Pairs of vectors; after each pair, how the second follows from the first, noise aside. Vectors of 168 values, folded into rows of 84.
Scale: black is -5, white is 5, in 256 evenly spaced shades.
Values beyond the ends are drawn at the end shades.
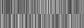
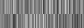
reversed.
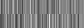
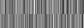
reversed.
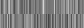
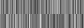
reversed.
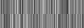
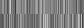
shuffled.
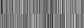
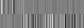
negated, partly zeroed.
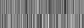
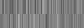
reversed, negated, shrunk.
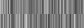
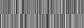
shuffled.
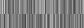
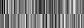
negated, scaled up.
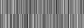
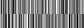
negated, scaled up.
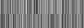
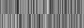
shuffled.
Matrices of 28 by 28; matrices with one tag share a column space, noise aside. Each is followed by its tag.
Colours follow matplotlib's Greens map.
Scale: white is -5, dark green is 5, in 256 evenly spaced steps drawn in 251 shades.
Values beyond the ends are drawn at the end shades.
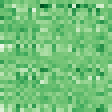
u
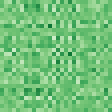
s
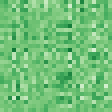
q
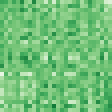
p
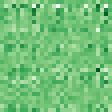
u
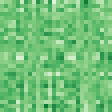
p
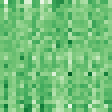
p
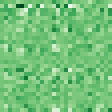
u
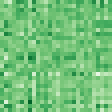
p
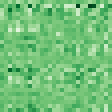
u
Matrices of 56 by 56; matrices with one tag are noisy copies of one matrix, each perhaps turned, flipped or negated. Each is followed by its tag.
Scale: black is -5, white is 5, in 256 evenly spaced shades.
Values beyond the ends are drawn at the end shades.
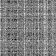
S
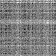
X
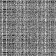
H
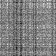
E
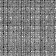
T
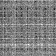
S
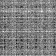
S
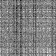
E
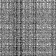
E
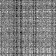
E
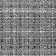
S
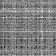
S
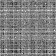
H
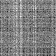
E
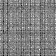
T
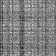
X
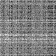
E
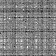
S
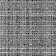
T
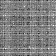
T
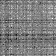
E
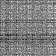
E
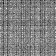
T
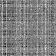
H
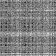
X
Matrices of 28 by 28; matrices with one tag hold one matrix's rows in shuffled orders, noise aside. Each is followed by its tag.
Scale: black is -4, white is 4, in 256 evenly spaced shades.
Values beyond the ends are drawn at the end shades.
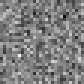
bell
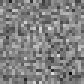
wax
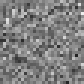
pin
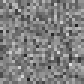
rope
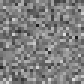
pin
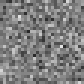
bell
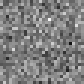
wax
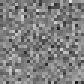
rope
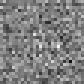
wax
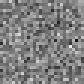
rope
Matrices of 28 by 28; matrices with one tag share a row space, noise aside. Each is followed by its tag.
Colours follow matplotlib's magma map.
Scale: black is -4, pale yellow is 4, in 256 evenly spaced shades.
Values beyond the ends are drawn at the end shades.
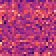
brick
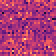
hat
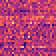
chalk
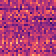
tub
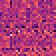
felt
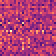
tub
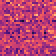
felt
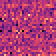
tub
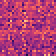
hat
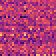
chalk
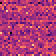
brick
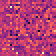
felt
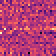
tub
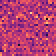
brick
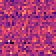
hat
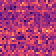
brick
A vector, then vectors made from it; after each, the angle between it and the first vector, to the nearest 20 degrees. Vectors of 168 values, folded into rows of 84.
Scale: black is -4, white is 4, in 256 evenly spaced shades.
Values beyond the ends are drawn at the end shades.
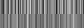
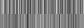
160 degrees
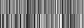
120 degrees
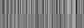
40 degrees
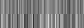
120 degrees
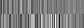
80 degrees
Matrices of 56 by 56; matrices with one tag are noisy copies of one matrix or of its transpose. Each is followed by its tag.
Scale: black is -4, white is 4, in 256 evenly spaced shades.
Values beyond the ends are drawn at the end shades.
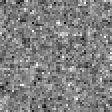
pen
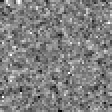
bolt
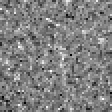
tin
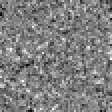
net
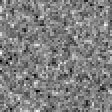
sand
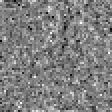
net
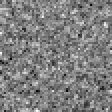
sand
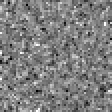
sand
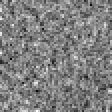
sand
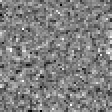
net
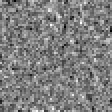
net
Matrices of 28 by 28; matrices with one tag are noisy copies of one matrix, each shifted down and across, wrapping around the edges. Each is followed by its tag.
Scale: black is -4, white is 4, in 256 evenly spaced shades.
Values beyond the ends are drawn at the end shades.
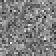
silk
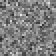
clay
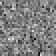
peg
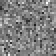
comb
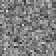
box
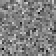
clay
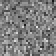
comb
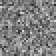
box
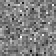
silk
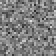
clay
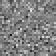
clay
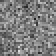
comb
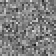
comb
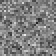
box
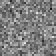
peg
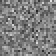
silk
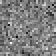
comb
